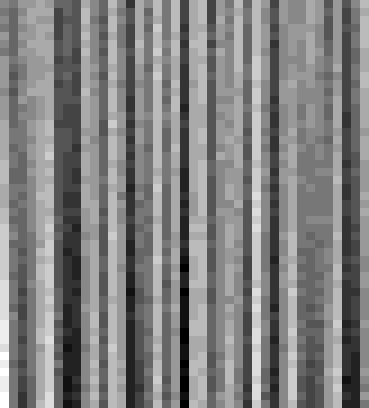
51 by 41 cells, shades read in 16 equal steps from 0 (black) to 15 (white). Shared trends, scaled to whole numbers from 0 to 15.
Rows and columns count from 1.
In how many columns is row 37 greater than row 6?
12
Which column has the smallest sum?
21
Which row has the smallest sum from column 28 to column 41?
51
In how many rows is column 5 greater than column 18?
1
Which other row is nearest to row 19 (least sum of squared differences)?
17
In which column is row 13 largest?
29
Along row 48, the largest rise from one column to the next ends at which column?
22
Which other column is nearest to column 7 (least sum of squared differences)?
24
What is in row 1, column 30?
9
